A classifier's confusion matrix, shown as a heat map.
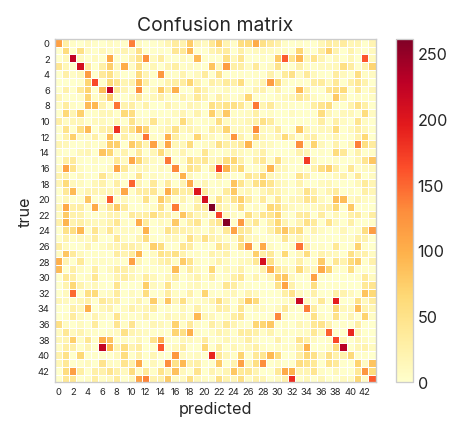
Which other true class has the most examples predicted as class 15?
41
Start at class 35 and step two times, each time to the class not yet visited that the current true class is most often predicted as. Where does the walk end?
31
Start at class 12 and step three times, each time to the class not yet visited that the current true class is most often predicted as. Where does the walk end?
32
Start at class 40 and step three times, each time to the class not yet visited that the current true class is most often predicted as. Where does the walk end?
22
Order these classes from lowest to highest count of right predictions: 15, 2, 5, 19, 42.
42, 15, 5, 19, 2
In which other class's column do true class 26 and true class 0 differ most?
33
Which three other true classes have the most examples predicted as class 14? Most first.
39, 4, 38
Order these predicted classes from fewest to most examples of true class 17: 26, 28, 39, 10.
10, 39, 26, 28
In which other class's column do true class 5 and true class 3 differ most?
29
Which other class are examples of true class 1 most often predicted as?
18
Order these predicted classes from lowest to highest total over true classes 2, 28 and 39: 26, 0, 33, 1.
26, 1, 0, 33
